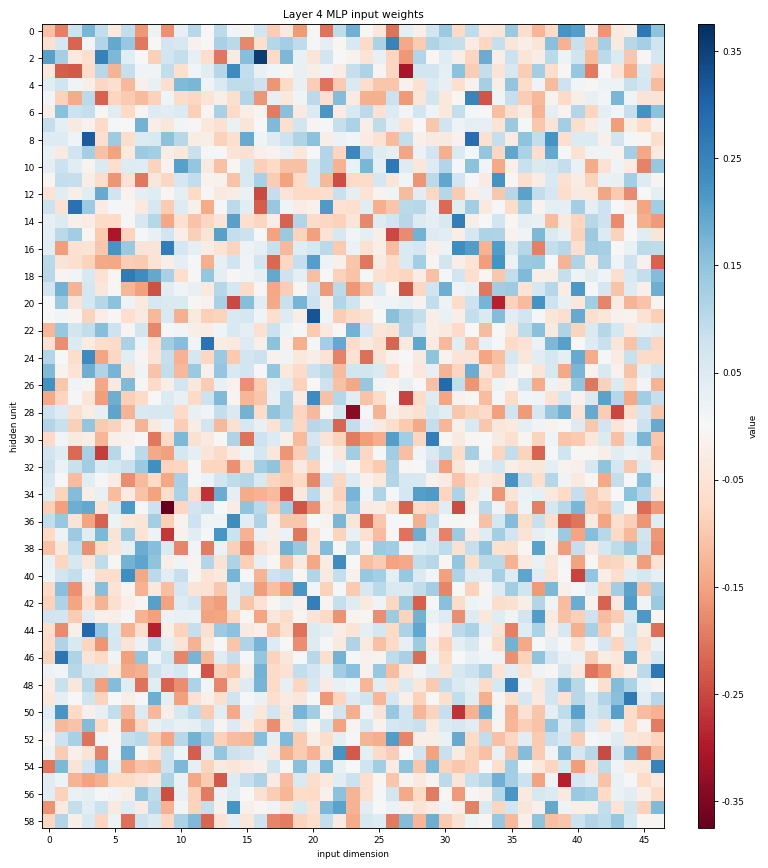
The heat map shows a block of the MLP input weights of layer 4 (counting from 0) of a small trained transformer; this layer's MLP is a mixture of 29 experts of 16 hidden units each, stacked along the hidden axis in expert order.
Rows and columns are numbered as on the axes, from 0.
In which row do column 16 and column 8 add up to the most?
32
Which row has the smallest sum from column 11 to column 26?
43
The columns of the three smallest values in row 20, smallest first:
34, 14, 42
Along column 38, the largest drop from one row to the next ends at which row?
58
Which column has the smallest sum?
12
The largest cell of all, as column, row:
16, 2
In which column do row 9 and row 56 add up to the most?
35
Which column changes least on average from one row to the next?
36
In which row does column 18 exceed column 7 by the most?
1
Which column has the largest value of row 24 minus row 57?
0
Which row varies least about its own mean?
7
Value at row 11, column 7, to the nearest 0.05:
-0.2
